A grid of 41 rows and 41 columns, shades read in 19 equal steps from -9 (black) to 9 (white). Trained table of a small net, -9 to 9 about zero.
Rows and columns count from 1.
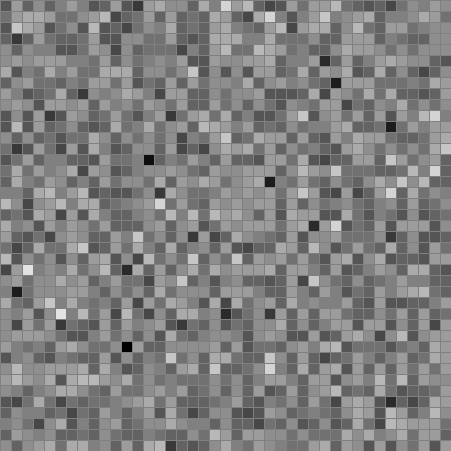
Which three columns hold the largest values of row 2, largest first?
25, 30, 10
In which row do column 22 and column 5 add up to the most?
28
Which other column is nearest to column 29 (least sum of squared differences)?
4
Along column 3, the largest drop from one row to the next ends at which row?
26
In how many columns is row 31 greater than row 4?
21
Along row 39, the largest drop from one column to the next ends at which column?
7
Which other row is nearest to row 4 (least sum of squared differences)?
14
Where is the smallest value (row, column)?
32, 12
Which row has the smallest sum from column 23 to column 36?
39
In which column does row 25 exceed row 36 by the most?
3
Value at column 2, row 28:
-1
